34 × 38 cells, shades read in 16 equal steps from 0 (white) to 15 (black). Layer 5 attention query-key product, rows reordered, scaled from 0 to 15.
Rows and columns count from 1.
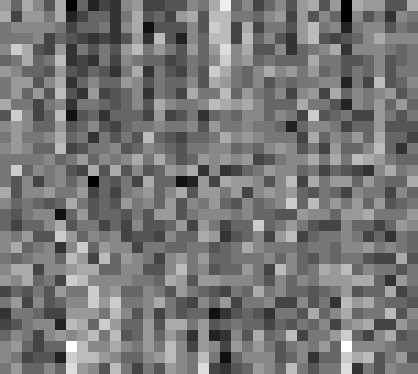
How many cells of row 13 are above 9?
7
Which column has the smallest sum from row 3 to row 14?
21
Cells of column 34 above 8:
14
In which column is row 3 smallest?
20
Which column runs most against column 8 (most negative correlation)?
6
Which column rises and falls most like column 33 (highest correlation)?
34
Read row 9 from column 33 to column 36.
7 8 7 6
